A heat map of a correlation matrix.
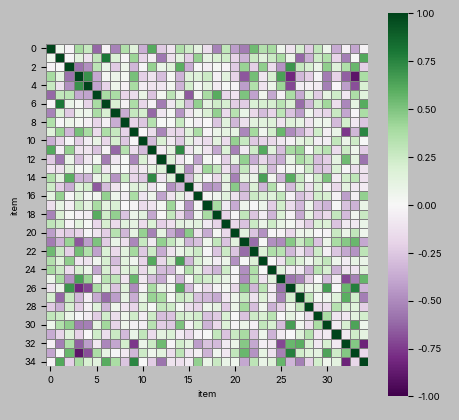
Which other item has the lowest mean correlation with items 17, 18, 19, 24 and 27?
20
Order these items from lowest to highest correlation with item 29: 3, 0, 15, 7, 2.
7, 3, 2, 15, 0
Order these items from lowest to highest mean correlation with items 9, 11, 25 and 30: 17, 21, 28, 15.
21, 28, 17, 15
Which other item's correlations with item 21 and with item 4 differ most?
3
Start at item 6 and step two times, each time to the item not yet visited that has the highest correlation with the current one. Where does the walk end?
34
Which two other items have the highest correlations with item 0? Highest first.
11, 22
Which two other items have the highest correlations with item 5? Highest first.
18, 21
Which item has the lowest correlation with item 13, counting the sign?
15
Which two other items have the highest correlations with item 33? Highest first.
26, 30
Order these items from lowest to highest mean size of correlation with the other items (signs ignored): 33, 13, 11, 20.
13, 20, 11, 33
